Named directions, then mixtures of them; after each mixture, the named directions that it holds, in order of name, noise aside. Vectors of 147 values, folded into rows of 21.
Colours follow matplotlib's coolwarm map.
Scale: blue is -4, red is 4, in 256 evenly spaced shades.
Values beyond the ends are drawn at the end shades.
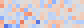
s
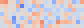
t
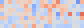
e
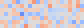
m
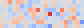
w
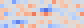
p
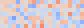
e, m, t.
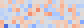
s, w.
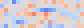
p.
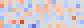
p, s, w.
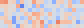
t.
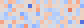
m, s, w.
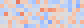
m, p.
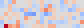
p, s, w.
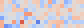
s.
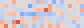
m, p.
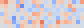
t.
